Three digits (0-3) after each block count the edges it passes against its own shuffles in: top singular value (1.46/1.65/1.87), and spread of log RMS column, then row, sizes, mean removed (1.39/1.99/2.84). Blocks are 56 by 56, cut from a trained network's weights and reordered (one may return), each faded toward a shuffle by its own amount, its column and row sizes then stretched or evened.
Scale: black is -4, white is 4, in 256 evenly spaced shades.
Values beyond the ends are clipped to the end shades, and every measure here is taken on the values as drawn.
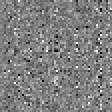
2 2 1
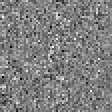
0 2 0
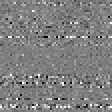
1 0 3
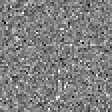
0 0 0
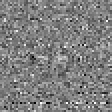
1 0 2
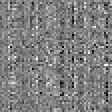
3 2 2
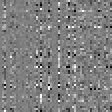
2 3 2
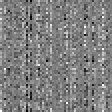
3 3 1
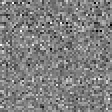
0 1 2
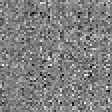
0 2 1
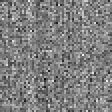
1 0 1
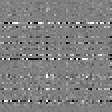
3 1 3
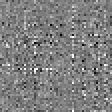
1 2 2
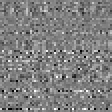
2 0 3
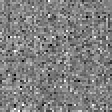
0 0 2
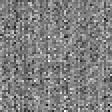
2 1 1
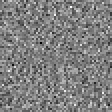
0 0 0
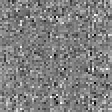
1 1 2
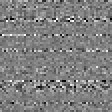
2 0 3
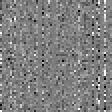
0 3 0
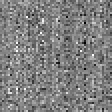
1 2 0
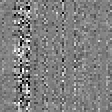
3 3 0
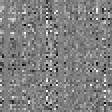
3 3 2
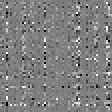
0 3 2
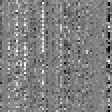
3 3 0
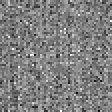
1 0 1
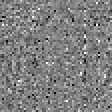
1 2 1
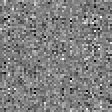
1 2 0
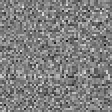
3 0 1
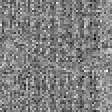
3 0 0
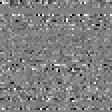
0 0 3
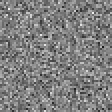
0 0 0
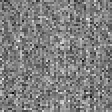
1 0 0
